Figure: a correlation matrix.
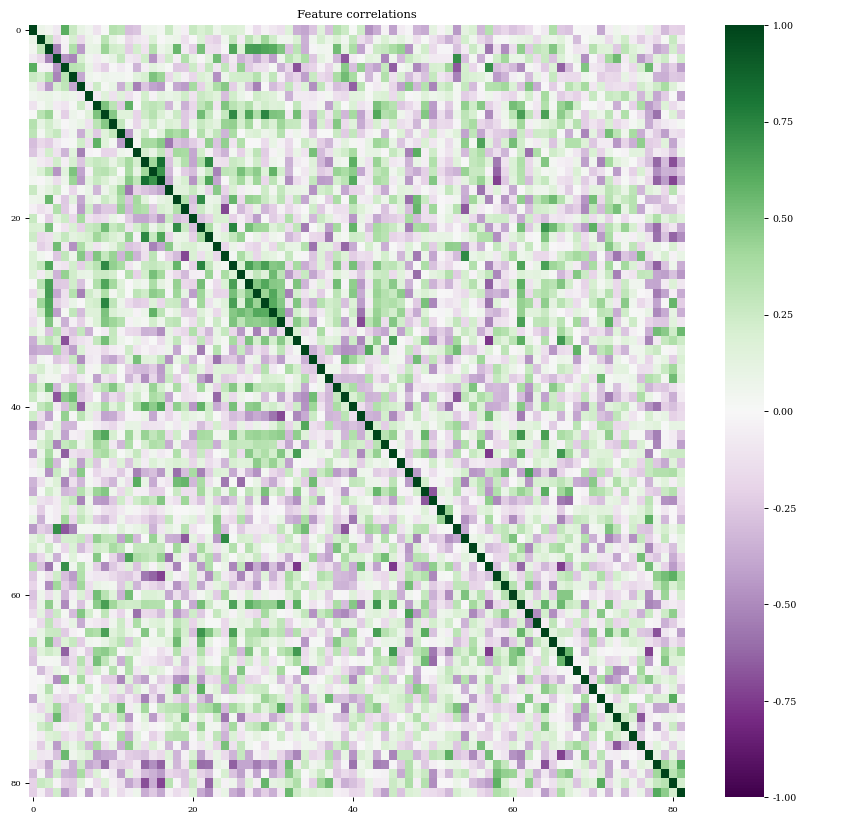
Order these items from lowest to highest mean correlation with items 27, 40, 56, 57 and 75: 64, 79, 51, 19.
79, 51, 19, 64
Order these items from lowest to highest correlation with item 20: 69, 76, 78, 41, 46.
46, 76, 41, 69, 78
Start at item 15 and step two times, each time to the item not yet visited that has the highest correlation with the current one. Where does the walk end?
14
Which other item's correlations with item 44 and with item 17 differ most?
56
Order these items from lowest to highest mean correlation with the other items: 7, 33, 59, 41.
41, 59, 7, 33
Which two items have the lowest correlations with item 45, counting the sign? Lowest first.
57, 4
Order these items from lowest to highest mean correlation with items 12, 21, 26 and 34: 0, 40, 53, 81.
81, 0, 40, 53
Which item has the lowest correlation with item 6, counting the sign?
40
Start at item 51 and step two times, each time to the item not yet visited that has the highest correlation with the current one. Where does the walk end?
77
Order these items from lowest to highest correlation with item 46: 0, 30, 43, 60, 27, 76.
60, 76, 0, 43, 27, 30
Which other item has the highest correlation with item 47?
62
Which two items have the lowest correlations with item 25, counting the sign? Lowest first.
78, 57
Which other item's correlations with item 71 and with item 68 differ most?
80
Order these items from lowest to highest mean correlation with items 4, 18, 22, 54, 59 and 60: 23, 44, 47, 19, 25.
19, 23, 47, 25, 44
